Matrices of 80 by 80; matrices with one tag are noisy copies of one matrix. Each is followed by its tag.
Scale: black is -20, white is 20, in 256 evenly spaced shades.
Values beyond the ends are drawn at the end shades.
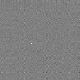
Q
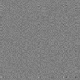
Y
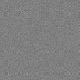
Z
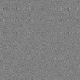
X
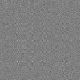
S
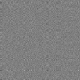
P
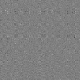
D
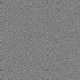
P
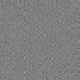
Q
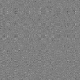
D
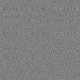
X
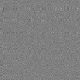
X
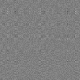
D
